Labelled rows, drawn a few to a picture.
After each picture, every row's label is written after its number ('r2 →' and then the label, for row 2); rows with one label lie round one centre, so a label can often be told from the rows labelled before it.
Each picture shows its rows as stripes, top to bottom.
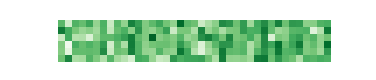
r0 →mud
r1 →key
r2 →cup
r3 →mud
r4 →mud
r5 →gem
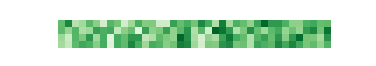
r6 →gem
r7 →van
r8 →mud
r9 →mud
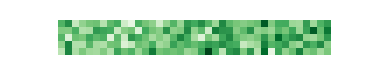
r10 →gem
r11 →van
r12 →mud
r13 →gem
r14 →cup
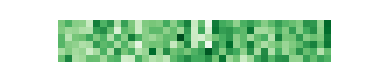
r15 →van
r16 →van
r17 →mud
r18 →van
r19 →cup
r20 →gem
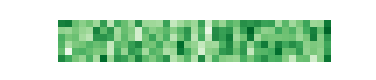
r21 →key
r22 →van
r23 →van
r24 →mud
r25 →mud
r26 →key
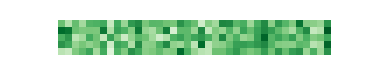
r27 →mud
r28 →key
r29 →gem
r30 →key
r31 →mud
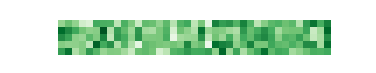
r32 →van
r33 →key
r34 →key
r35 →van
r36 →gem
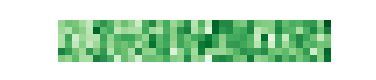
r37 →van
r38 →van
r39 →cup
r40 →cup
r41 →key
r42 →van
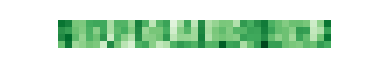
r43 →key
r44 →key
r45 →key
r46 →gem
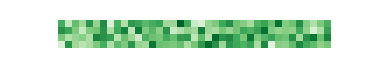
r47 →mud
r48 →key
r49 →van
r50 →cup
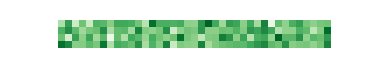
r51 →cup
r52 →key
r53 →mud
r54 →key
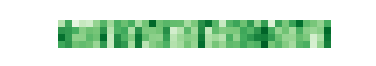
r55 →cup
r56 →key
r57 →key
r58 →key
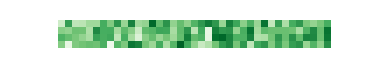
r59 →cup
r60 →van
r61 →van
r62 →mud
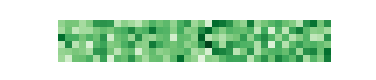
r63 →van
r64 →cup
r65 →key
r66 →cup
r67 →van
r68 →mud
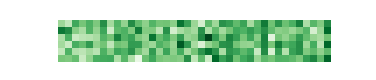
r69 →mud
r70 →key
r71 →cup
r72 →mud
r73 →cup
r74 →van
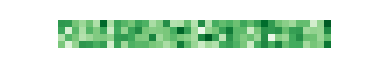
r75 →key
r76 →mud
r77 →cup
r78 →mud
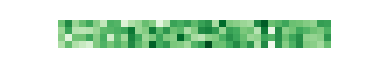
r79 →gem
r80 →cup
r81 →mud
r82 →cup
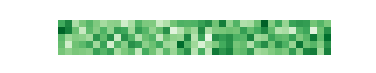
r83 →gem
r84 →key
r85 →van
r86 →mud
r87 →van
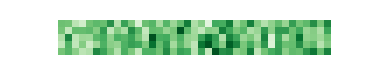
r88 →van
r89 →mud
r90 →cup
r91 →cup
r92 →van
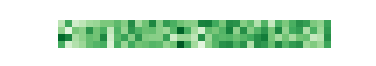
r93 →cup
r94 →mud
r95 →key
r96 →mud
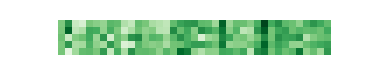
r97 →gem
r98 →gem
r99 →mud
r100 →gem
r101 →mud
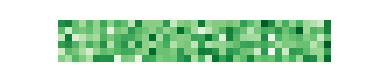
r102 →key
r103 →mud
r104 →cup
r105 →key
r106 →cup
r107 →van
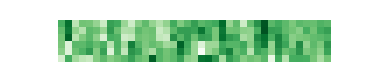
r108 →gem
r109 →gem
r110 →gem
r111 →mud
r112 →mud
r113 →cup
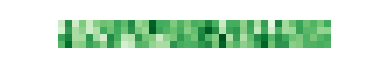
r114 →cup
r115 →cup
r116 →gem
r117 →gem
